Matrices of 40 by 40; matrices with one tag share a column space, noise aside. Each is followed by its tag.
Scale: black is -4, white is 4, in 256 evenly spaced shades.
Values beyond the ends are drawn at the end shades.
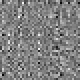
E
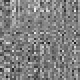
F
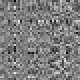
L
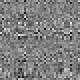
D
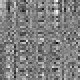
F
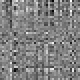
F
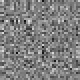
L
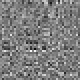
E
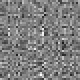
E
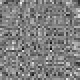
E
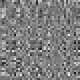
E
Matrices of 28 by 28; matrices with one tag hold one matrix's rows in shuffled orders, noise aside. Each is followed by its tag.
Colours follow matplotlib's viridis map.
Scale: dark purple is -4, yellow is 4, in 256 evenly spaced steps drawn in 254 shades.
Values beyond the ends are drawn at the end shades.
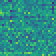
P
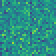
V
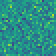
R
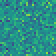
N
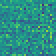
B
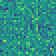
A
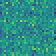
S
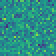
A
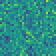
N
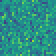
V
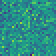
V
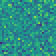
R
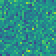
N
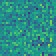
B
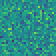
R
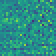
B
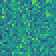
V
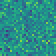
N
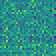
S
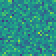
R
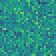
A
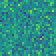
R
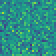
V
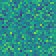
R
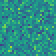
R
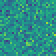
N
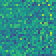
B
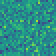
A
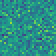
R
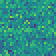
P
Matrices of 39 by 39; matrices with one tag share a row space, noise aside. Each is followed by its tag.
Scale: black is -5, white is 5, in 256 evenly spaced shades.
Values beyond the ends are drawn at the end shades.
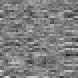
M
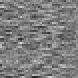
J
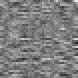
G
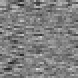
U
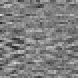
U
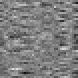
G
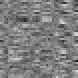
G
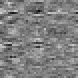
U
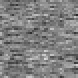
M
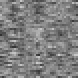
U
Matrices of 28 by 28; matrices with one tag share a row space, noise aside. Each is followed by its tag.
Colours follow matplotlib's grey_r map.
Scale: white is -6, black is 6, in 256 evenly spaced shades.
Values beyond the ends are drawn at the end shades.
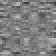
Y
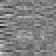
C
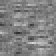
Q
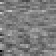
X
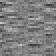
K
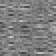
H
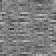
H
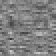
H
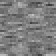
K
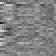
C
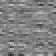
H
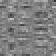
H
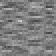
K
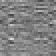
H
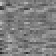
X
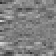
C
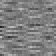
K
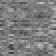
H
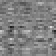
H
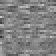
X
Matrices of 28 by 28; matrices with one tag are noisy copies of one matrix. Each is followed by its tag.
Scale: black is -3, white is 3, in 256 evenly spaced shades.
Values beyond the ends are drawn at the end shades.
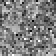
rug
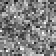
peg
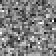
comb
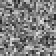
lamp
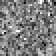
rug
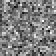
lamp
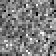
peg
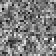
comb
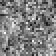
rug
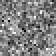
rug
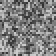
comb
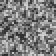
peg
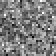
peg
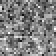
comb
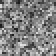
comb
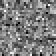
lamp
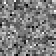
lamp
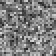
comb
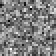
lamp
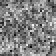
peg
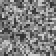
peg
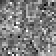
rug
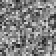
lamp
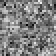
rug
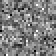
lamp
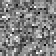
lamp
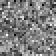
peg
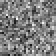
peg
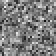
lamp
